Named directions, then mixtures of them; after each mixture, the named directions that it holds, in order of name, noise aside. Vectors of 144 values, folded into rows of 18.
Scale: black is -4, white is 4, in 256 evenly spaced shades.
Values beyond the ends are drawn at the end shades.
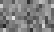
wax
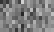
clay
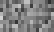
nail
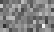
clay, nail, wax.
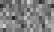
clay, wax.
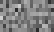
nail, wax.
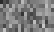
clay, wax.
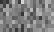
clay.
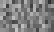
clay, nail, wax.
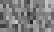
clay, nail, wax.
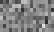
clay, nail, wax.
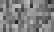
nail.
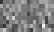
clay, wax.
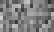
nail.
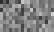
clay, nail.
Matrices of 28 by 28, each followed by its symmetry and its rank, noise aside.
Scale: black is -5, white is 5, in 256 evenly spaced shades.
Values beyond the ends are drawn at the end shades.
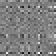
no symmetry, rank one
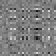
no symmetry, rank one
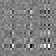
no symmetry, rank one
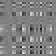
no symmetry, rank one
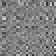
no symmetry, rank two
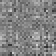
symmetric, rank three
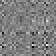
no symmetry, rank two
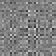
symmetric, rank one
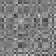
symmetric, rank three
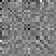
symmetric, rank three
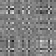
symmetric, rank one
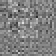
no symmetry, rank three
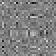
no symmetry, rank two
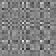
symmetric, rank one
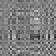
no symmetry, rank two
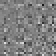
antisymmetric, rank two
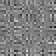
antisymmetric, rank two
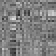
antisymmetric, rank two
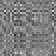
no symmetry, rank two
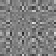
antisymmetric, rank two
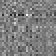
no symmetry, rank three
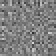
no symmetry, rank three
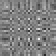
symmetric, rank one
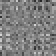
antisymmetric, rank two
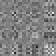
symmetric, rank two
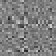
antisymmetric, rank two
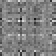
antisymmetric, rank two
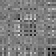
symmetric, rank two
